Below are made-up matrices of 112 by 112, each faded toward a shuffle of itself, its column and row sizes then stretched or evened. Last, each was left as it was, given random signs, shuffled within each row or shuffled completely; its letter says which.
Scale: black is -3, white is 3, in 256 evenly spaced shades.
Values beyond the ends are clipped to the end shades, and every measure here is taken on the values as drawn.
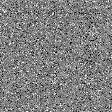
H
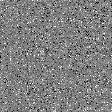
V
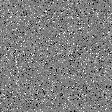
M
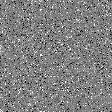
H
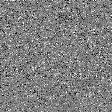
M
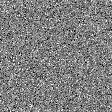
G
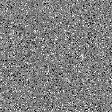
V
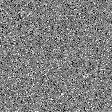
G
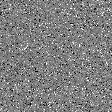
M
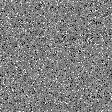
G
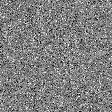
G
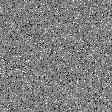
G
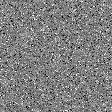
G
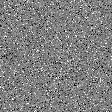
G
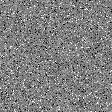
G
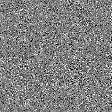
V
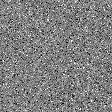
G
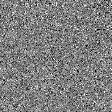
H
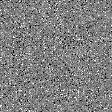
H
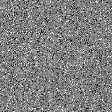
V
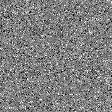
M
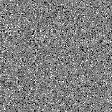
V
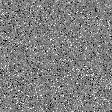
M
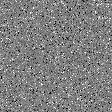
G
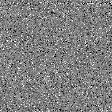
H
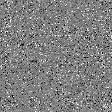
H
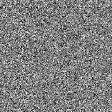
V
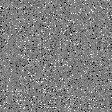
V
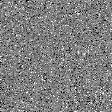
H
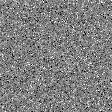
G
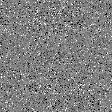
H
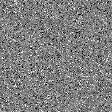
H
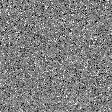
G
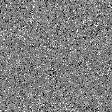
H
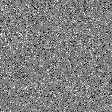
M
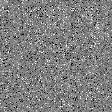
V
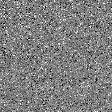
H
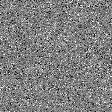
M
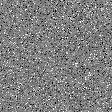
G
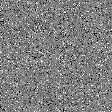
H
